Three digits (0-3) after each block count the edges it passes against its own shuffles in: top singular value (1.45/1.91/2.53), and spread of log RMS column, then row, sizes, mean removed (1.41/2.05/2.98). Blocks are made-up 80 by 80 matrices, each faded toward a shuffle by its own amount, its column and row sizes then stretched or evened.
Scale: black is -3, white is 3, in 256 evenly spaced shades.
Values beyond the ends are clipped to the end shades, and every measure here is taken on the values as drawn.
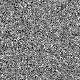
0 0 0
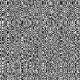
3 3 0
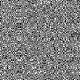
3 1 1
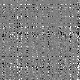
1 3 3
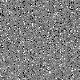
0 2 0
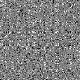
2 1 1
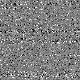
0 0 2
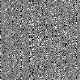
0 3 1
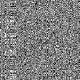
2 2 0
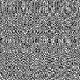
3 1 1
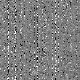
1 3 0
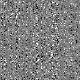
1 3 0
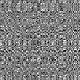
3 1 2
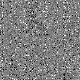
1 2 1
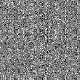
2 2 0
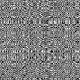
3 0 2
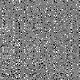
2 2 1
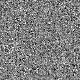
0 1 0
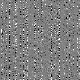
2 3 0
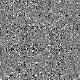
0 2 2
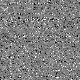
0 0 2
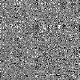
1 2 2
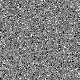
1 1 0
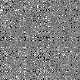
1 2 3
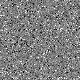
0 0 1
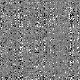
1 3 2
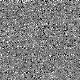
0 1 2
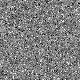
0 0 0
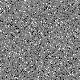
0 0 0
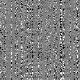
2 3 0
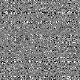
2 1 3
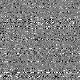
1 0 3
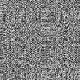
2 1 0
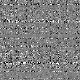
0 2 3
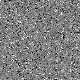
0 1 0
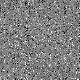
0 1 1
